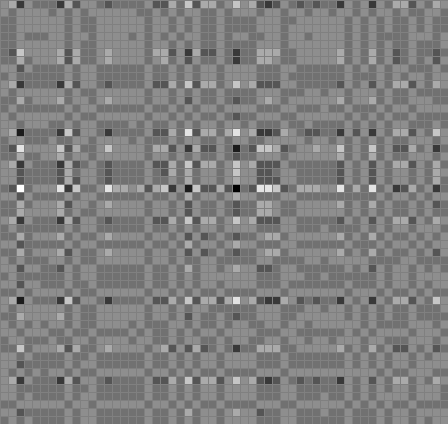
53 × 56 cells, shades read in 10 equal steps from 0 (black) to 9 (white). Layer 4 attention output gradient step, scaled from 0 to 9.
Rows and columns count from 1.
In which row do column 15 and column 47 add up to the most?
24
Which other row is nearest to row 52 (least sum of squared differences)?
31
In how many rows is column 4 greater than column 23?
15
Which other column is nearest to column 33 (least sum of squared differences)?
21
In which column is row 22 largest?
30
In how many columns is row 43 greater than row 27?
12
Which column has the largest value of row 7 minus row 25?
3
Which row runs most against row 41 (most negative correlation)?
16
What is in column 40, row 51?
5
